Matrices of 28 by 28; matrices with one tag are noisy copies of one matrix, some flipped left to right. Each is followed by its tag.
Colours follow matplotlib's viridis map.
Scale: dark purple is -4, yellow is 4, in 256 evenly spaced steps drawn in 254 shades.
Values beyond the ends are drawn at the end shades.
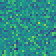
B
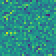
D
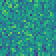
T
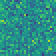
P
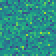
D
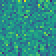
T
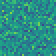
D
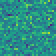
D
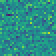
D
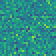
B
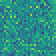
P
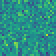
T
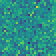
P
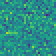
D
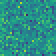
P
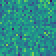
T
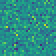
B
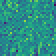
T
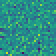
B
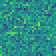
D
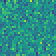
T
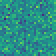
P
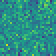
T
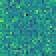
P
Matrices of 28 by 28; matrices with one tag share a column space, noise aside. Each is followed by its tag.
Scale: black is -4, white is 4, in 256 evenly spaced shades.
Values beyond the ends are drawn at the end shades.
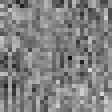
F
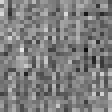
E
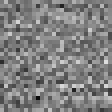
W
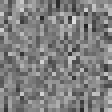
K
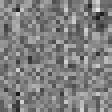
K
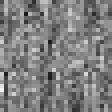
E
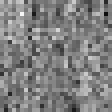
E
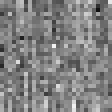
E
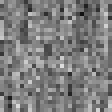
E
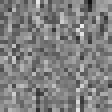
K
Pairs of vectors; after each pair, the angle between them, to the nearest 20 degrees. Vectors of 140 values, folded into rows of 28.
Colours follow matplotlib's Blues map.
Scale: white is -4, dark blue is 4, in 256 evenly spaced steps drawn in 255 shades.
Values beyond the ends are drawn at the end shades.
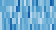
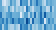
100 degrees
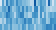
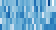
40 degrees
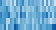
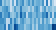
20 degrees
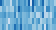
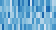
40 degrees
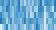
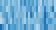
160 degrees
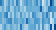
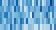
40 degrees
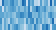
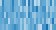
40 degrees
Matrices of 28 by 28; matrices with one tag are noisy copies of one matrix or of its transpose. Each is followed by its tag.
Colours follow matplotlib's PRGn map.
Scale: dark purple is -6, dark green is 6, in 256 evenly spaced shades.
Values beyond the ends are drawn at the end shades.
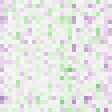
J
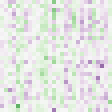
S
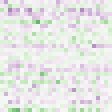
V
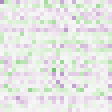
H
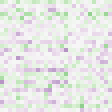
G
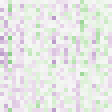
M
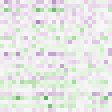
M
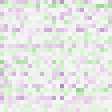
H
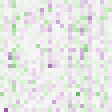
G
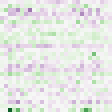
V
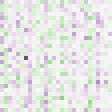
H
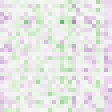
J
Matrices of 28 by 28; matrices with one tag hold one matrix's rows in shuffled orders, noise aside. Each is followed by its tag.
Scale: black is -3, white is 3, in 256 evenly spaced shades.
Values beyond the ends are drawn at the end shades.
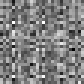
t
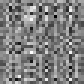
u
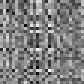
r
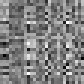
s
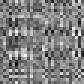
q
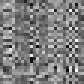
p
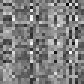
p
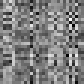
p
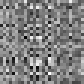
r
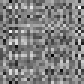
q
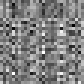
t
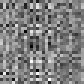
r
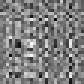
u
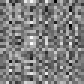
u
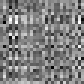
q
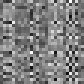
p
